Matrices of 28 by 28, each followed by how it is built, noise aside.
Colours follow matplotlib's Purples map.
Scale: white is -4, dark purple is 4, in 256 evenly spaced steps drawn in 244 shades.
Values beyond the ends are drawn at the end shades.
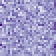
repeating rows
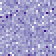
sparse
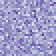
noise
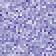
noise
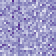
repeating rows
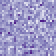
low rank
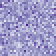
noise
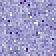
sparse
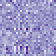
low rank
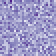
noise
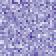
noise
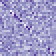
diagonal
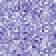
repeating rows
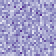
repeating rows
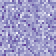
repeating rows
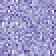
low rank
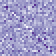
diagonal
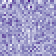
low rank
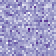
noise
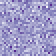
noise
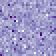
sparse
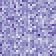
repeating rows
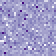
sparse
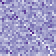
diagonal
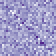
diagonal
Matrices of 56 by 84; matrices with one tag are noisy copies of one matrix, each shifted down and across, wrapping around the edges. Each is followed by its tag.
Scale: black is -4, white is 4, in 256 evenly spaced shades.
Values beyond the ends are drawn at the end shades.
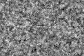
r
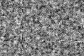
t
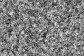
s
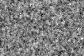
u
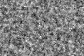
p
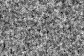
u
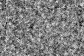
s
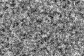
r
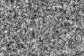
u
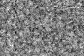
t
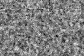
p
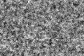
r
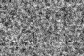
p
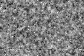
r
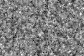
s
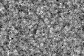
s
